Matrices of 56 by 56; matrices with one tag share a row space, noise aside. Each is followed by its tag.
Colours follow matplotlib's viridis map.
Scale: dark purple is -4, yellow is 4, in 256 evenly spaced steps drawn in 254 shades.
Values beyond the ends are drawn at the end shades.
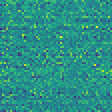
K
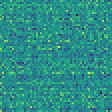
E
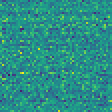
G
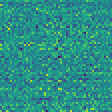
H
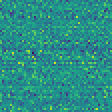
E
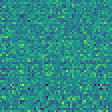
G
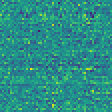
H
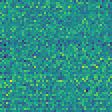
K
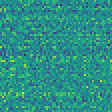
K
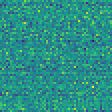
K
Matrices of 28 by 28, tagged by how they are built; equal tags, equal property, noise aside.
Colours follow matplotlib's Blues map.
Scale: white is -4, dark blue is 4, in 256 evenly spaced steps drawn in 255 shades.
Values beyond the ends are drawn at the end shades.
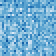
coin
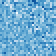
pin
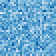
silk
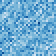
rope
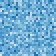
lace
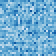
coin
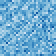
rope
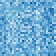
coin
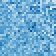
pin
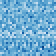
silk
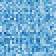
coin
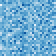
lace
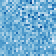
pin
